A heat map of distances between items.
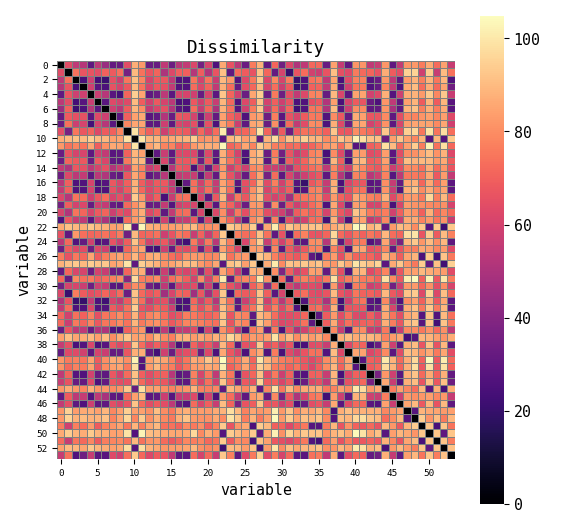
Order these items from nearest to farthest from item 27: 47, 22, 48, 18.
22, 48, 47, 18
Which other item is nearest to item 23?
31
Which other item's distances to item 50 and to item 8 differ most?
4
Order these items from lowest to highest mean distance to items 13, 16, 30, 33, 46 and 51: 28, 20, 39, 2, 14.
2, 39, 28, 14, 20
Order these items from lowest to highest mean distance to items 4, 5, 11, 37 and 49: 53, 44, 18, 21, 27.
53, 21, 18, 44, 27
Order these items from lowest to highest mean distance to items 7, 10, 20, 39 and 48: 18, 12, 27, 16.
12, 18, 27, 16
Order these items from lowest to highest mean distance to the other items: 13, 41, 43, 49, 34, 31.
43, 13, 31, 34, 49, 41
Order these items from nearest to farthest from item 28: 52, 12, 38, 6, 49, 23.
12, 6, 38, 23, 52, 49
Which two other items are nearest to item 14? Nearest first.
18, 20
